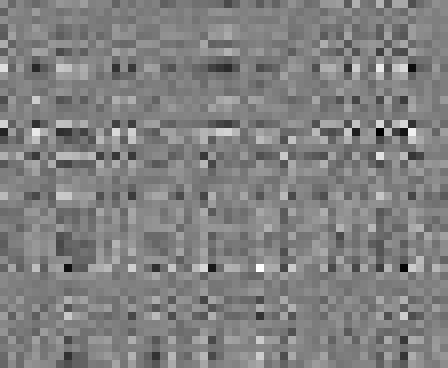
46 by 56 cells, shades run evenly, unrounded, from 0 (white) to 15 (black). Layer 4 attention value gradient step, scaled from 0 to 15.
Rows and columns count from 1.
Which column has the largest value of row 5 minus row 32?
41
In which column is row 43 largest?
51
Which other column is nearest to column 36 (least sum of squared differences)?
10
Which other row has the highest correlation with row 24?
25
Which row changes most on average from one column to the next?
34
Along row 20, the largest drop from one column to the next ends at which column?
48
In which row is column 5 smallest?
17
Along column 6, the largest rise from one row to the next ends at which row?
18
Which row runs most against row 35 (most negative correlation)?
46
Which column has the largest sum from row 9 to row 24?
27
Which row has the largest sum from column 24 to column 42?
9
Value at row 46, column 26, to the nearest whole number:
5
